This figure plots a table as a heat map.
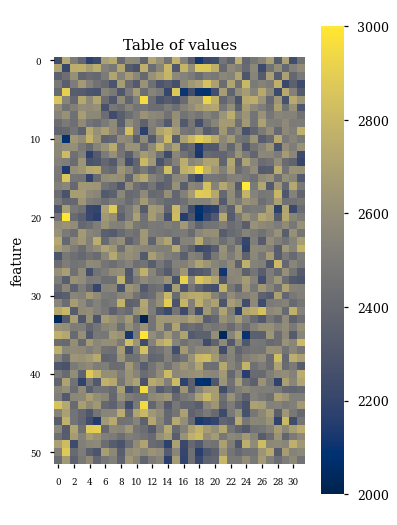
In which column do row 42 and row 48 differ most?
11
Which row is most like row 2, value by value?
25
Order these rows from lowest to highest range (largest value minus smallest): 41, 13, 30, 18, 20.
18, 30, 13, 41, 20
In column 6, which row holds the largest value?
41
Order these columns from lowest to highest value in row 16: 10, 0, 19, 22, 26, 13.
13, 10, 0, 22, 26, 19
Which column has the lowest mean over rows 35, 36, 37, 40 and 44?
24
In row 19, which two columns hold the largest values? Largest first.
7, 15
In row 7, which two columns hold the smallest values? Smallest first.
7, 8
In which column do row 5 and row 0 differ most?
19
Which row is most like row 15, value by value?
12
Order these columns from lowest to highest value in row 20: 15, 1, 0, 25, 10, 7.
0, 25, 7, 10, 15, 1
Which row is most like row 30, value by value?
48
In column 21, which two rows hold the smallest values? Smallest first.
35, 27
